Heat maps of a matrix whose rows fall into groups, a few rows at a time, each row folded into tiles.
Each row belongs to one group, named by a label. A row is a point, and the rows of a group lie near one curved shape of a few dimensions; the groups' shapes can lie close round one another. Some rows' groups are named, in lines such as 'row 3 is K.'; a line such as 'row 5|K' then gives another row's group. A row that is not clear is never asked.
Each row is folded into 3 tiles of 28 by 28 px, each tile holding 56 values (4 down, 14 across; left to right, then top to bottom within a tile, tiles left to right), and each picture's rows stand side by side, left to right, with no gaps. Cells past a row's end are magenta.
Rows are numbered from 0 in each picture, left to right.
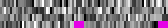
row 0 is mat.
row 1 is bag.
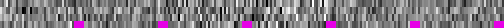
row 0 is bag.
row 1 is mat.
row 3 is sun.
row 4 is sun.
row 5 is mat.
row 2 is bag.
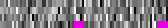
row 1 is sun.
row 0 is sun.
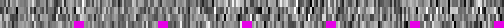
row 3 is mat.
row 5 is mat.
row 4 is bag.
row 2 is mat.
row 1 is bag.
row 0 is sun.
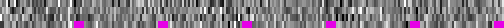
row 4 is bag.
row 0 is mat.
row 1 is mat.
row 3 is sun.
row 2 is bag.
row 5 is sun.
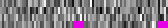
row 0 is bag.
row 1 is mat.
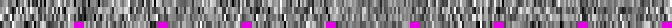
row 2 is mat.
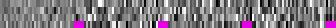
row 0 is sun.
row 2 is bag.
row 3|mat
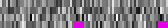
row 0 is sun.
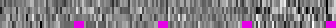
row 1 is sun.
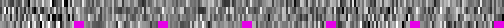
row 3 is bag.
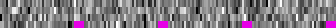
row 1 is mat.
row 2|mat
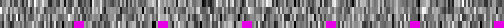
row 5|mat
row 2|bag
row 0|bag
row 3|sun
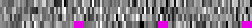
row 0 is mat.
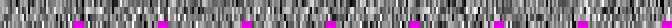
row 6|sun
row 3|mat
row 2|bag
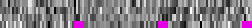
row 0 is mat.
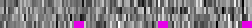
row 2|mat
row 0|sun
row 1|mat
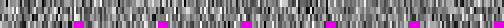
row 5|mat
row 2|bag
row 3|mat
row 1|mat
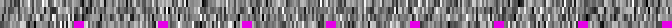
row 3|bag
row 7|mat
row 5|bag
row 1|bag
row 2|bag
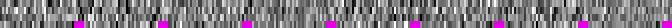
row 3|bag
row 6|mat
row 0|bag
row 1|bag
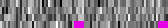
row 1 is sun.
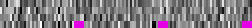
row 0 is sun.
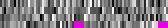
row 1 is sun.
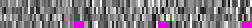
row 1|mat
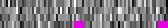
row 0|sun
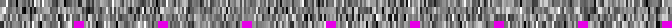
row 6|mat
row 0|mat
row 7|mat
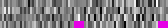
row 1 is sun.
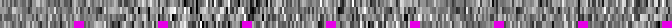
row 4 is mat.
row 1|mat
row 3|bag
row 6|mat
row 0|mat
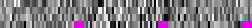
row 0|sun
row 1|sun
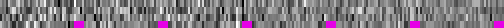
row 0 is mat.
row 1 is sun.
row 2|mat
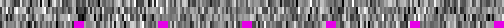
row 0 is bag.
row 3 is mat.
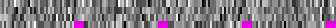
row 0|sun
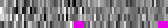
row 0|bag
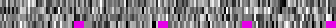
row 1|sun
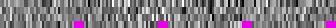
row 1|bag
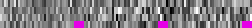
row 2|mat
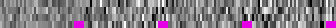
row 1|mat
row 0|bag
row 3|mat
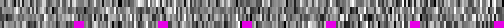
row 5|sun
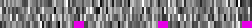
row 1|mat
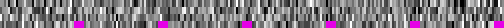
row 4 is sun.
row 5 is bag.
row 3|mat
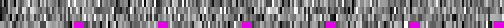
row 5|sun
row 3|bag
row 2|bag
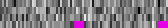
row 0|sun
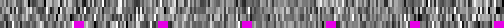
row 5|sun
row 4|bag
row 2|bag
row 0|mat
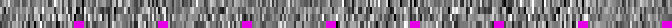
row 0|sun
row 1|bag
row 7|bag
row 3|bag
